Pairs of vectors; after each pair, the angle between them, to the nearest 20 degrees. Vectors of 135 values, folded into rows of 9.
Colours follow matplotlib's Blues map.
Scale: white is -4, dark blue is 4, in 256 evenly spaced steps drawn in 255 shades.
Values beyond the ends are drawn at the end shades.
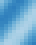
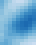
140 degrees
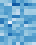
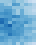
60 degrees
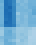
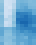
140 degrees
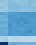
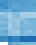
160 degrees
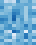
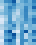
140 degrees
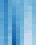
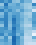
40 degrees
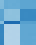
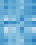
60 degrees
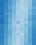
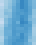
160 degrees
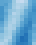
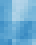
60 degrees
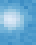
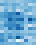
120 degrees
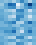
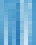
100 degrees
